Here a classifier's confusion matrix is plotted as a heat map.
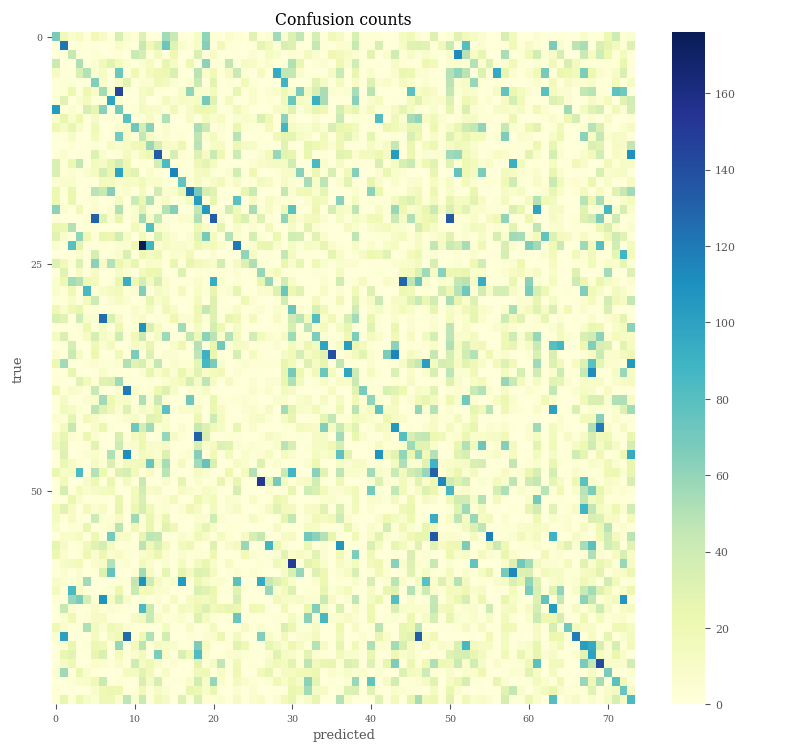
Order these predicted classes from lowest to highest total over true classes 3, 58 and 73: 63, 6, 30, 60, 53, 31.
31, 6, 60, 63, 53, 30
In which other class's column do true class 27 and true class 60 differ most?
44
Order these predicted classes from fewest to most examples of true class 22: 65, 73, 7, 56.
73, 65, 7, 56
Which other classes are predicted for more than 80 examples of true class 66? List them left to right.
1, 9, 46
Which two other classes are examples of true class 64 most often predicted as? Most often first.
34, 23
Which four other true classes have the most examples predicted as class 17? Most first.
40, 6, 33, 38
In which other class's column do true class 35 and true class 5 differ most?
43
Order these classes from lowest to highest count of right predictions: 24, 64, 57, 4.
57, 64, 4, 24
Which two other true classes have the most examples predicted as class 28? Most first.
4, 49
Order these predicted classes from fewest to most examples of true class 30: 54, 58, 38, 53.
54, 53, 38, 58
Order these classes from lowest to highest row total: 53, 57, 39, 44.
57, 39, 53, 44
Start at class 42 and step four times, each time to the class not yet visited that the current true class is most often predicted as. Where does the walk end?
51
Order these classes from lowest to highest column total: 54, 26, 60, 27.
27, 26, 60, 54
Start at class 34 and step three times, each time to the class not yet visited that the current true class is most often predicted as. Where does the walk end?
18
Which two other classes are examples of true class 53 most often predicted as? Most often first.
48, 10
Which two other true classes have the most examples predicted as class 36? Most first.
56, 46
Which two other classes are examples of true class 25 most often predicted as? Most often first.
5, 7
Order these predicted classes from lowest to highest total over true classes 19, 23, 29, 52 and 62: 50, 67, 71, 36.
36, 71, 50, 67
